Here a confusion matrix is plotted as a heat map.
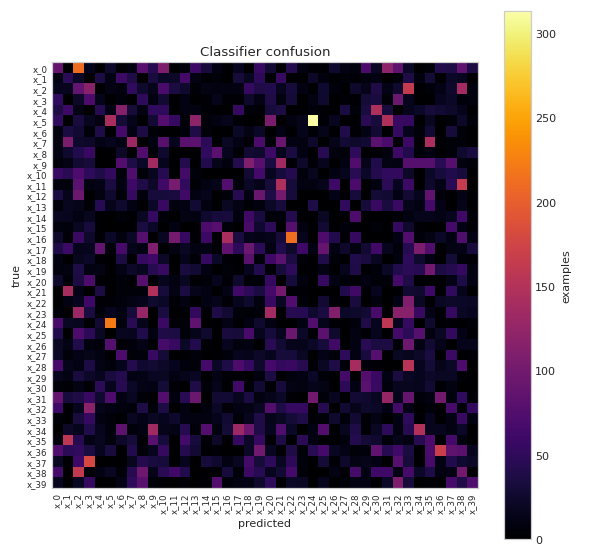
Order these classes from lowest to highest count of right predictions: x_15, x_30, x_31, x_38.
x_30, x_15, x_38, x_31
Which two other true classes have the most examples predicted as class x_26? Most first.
x_23, x_11
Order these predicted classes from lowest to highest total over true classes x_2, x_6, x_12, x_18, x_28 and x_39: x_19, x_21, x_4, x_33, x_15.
x_4, x_15, x_19, x_21, x_33
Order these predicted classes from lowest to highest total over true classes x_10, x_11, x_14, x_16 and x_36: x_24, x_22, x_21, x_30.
x_24, x_30, x_21, x_22
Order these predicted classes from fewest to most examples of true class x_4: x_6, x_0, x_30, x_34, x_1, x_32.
x_32, x_34, x_0, x_1, x_6, x_30
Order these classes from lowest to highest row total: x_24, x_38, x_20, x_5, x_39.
x_20, x_39, x_24, x_38, x_5
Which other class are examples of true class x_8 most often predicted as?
x_15
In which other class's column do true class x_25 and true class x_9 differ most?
x_21
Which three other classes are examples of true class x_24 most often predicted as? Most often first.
x_5, x_31, x_13
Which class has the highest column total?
x_33
